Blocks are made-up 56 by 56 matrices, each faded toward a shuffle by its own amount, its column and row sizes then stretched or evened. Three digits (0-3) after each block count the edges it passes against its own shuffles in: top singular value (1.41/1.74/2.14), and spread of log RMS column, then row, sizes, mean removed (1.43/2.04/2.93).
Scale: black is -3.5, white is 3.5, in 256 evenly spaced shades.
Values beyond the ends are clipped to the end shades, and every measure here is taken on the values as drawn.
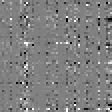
2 3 2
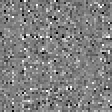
1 1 1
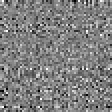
2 1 2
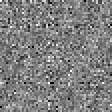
0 1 1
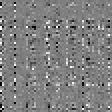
3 3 2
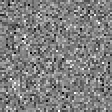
1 0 0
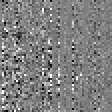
0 3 1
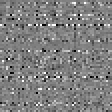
2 1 3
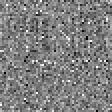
1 1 0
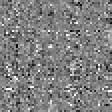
2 2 1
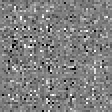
0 2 2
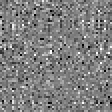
2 1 1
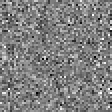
1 1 1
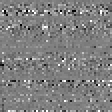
1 0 3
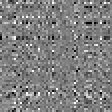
3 2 2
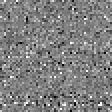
0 1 2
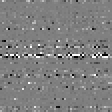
3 0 3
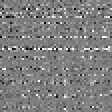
2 0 3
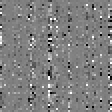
1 3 1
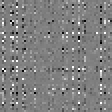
2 3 2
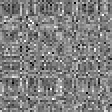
3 1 0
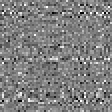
3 0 2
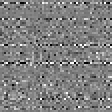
3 0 3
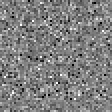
0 0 1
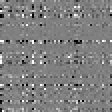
3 2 3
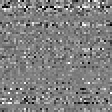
2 0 3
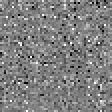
1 1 2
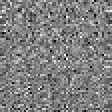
2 0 1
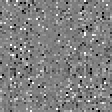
1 1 0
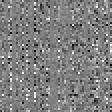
0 3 1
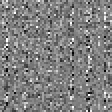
0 3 0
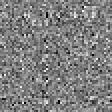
2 1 1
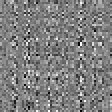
3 3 1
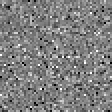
1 0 1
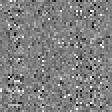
2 2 1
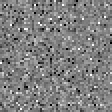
1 0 1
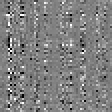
3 3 1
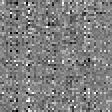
1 2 2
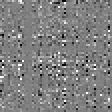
2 3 2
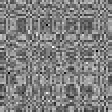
3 0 1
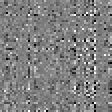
3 2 2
